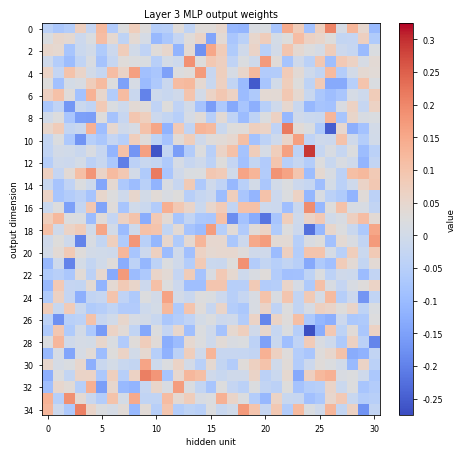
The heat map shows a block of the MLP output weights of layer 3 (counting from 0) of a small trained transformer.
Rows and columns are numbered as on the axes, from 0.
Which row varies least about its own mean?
12
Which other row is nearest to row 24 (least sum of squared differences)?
25
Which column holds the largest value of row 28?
1
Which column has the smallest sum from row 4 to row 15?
11
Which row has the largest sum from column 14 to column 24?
13
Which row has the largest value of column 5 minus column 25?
18
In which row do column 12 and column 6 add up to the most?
32
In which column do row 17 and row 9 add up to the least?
26
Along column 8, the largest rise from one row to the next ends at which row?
33
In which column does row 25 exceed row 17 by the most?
20
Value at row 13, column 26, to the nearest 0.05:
0
